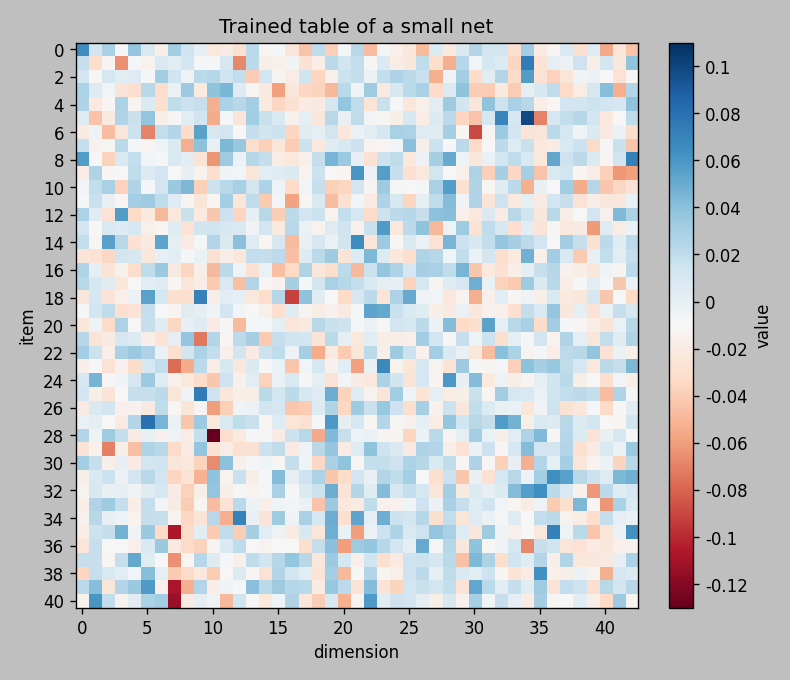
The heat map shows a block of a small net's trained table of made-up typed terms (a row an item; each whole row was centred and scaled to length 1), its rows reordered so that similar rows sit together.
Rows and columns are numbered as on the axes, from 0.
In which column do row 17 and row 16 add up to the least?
10
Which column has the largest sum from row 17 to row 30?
5
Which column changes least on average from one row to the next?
1
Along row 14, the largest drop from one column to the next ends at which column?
22
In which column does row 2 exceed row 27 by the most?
34
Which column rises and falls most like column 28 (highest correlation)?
33
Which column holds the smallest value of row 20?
12
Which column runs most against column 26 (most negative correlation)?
32
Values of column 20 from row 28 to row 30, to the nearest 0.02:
0.02 -0.02 0.04
